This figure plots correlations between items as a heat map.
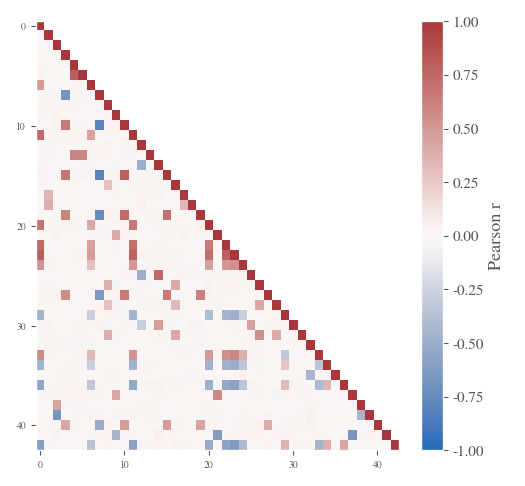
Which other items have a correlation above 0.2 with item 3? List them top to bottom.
10, 15, 19, 27, 40
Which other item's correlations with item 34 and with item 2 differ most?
39
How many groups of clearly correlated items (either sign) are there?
9
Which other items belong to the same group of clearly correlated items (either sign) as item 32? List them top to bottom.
35
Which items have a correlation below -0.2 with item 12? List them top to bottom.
14, 25, 30
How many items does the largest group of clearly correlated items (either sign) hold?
12
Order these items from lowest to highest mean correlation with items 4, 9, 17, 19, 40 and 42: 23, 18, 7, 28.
7, 23, 28, 18
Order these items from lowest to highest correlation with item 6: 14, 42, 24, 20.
42, 14, 24, 20
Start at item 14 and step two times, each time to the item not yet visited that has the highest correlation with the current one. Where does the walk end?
30
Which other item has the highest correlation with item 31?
26
